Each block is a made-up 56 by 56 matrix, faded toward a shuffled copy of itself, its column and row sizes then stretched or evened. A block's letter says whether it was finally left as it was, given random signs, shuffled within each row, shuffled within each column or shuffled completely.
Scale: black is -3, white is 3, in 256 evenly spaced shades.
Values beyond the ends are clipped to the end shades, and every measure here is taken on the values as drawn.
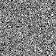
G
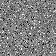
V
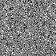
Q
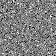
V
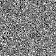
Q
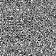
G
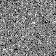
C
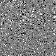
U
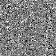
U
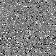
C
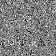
C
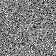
V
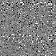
G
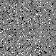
U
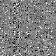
G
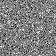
V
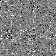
U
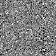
U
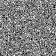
V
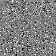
U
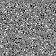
C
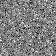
V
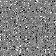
U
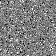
V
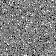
V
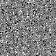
Q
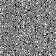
Q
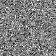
C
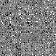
G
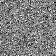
V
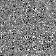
U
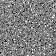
V
